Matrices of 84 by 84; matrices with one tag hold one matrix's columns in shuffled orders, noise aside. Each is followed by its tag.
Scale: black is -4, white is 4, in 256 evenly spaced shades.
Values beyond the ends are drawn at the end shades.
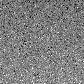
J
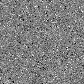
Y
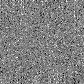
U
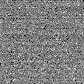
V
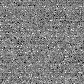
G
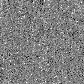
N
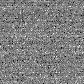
G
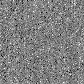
N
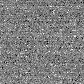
G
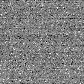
V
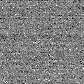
V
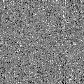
U
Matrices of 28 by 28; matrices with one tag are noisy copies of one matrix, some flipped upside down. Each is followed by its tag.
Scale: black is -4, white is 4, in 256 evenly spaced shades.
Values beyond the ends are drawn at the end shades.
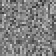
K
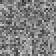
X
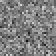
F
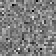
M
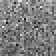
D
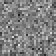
K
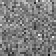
D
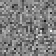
M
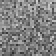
D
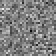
M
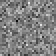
F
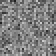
K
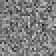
M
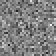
M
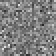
X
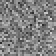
M
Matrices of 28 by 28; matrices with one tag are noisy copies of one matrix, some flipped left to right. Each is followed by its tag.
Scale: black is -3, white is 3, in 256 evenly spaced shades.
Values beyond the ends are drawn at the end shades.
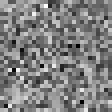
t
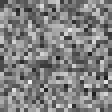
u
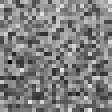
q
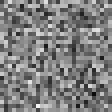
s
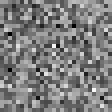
t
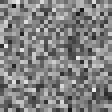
s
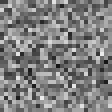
u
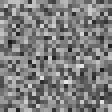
s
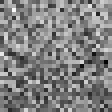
q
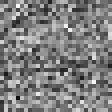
u
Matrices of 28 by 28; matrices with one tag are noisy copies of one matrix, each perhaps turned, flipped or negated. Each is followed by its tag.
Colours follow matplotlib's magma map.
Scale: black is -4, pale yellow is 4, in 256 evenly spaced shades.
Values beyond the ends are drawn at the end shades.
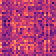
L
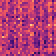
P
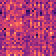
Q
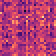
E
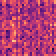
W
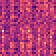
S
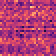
E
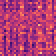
S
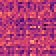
E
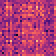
L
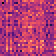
L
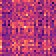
L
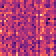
W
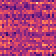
S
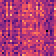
L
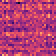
S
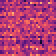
W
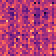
P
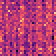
S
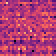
W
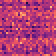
E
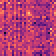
Q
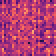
W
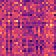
L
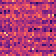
S
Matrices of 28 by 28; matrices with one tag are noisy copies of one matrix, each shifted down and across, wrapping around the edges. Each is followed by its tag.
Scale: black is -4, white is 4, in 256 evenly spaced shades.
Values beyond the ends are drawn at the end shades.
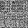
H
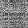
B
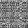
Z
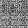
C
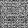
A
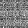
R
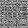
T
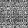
C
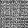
A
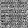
Z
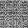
A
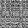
T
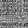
B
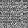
Z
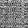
Z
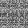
R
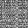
Z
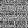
R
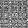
T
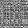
T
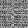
Z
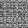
T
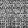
C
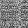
Z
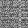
Z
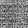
B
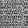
Z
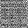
Z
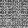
A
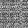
Z
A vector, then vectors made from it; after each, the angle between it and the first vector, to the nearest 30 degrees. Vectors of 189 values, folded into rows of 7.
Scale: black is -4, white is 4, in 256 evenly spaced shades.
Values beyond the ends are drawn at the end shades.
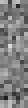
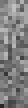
120 degrees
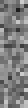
90 degrees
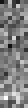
150 degrees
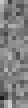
60 degrees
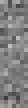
30 degrees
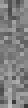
90 degrees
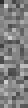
90 degrees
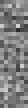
90 degrees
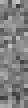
30 degrees
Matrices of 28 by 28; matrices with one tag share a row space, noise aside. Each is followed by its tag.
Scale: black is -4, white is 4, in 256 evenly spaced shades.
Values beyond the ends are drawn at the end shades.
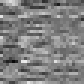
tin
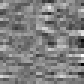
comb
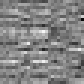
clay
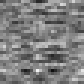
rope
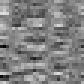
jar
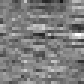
rope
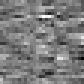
comb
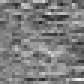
rope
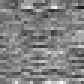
rope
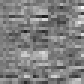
clay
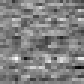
rope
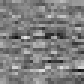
rope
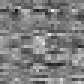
rope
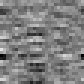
jar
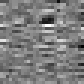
comb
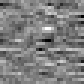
comb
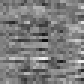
clay
